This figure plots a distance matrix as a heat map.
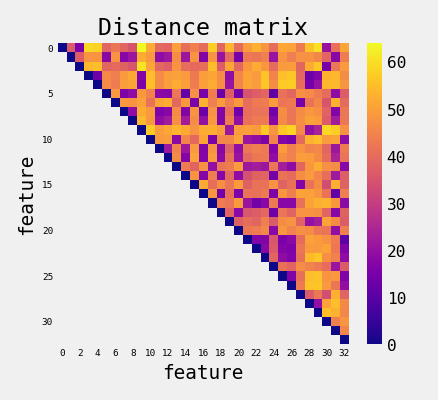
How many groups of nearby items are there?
5
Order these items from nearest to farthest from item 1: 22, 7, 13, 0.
7, 0, 22, 13
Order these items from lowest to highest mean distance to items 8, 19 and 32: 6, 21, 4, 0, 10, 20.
21, 20, 10, 4, 6, 0
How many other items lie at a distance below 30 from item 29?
5
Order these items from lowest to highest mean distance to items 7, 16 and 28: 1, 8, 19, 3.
1, 8, 19, 3
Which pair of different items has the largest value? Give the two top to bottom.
0, 9
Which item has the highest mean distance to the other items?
9
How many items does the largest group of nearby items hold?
12
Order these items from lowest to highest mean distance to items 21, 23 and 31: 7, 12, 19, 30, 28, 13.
13, 7, 12, 19, 30, 28
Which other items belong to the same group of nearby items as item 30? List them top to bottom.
0, 2
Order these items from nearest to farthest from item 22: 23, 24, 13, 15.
23, 13, 24, 15
